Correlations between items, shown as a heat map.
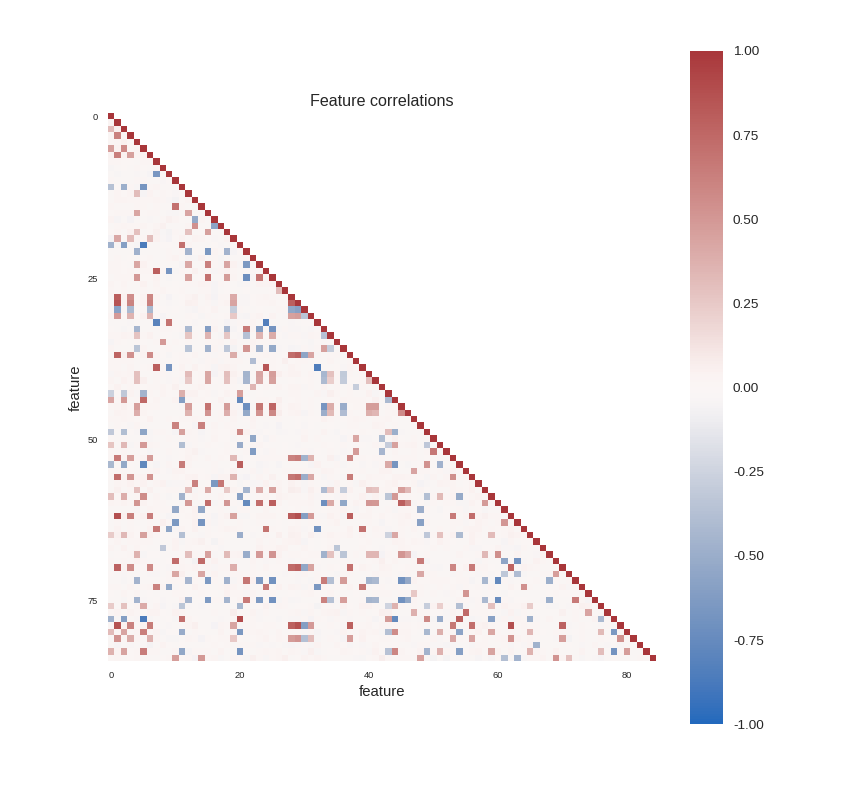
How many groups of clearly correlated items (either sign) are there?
11
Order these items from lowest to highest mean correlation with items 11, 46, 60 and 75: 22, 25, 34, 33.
33, 22, 34, 25
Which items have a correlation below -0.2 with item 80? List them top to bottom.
11, 20, 43, 49, 54, 78
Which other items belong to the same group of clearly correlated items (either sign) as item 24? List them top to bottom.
7, 9, 32, 39, 64, 73
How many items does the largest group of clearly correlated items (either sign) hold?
19
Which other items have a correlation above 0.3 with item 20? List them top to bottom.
11, 43, 49, 54, 78
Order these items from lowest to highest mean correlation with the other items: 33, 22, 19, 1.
33, 22, 19, 1
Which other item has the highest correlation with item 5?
44
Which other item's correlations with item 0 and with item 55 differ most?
77
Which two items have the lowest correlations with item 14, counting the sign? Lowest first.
63, 61
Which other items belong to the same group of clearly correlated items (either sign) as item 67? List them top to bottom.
8, 35
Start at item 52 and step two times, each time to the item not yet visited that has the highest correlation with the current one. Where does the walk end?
38
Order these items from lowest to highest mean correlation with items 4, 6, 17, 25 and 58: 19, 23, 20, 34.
20, 19, 34, 23
